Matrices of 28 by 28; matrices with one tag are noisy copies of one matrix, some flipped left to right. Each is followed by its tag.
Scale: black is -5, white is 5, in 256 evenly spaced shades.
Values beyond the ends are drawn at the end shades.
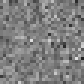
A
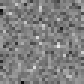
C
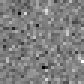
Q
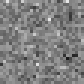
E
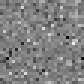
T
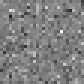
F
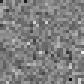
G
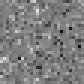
Q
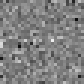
A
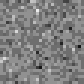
Q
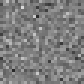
T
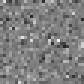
A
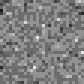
C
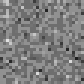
T
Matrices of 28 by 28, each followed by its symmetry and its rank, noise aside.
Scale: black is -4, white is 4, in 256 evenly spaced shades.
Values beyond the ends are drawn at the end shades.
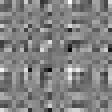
symmetric, rank two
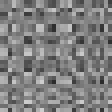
antisymmetric, rank two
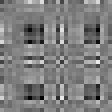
symmetric, rank one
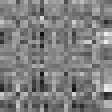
no symmetry, rank three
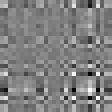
symmetric, rank one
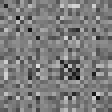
symmetric, rank three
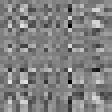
no symmetry, rank two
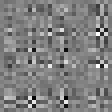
antisymmetric, rank two
